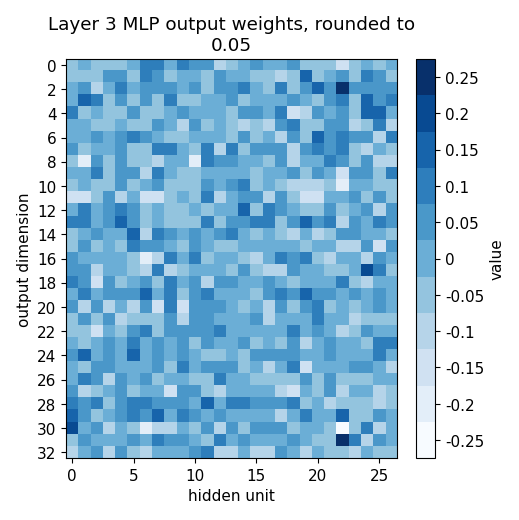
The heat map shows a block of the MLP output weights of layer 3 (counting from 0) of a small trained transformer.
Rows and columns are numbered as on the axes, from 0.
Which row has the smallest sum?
11
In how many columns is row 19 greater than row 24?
11
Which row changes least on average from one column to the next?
0
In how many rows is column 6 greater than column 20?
13
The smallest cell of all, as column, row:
22, 30
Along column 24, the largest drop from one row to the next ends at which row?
18
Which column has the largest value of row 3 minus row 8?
1
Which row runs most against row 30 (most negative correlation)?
31
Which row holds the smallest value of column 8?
27
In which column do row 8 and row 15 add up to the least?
25
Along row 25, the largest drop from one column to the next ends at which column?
19
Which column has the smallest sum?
23
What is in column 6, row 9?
-0.1
